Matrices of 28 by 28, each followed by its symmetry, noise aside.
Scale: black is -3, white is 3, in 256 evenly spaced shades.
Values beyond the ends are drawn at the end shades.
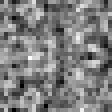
mirrored top to bottom.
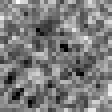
symmetric across the other diagonal.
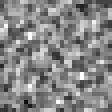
same after a half turn.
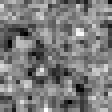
symmetric across the other diagonal.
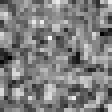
no symmetry.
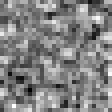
no symmetry.
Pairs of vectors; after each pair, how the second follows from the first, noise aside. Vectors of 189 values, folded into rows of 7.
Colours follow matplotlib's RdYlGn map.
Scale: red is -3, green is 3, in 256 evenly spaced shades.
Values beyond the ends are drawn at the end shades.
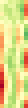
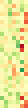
wrapped around, partly zeroed.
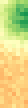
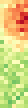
negated.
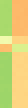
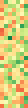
shuffled.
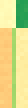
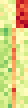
negated.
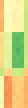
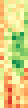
copied.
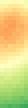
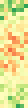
wrapped around, partly zeroed.
